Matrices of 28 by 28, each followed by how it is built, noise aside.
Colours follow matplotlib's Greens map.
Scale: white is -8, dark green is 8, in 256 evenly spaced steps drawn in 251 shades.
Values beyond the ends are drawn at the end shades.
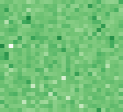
sparse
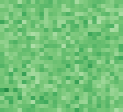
noise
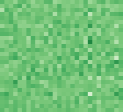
low rank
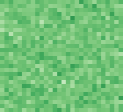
repeating rows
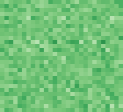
uneven rows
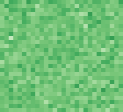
noise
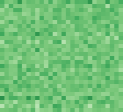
low rank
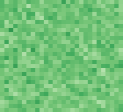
Toeplitz
